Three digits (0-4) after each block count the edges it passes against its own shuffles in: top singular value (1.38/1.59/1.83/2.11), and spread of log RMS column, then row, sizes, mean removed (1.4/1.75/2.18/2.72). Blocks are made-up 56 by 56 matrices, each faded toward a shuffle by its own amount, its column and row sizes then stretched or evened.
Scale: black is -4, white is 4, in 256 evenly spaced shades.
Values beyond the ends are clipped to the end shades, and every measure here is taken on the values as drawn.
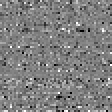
0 1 4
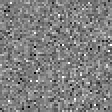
0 1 0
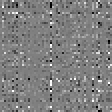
4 4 3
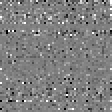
1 1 4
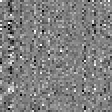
3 4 0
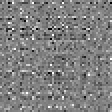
4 2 3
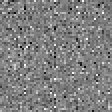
0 2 1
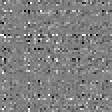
3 2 4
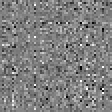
1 4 2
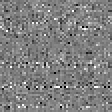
3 0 3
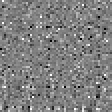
3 2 2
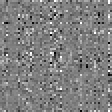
1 4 3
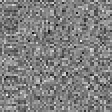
4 0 0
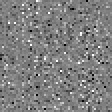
1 2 0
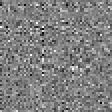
3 2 3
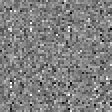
2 2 1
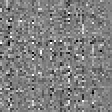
2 4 2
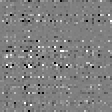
1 2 4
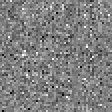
0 2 0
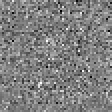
1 1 2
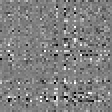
0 4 4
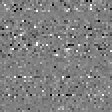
0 0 3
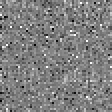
2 0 0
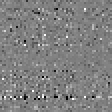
3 2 3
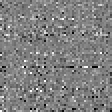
0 2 3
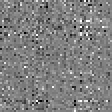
2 2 3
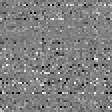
0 1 4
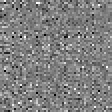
4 2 1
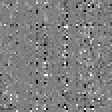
0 4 1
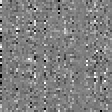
1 4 1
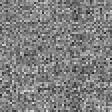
3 0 1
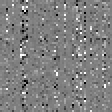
0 4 0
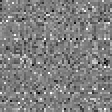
4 0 2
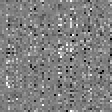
3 4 1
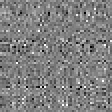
4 1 3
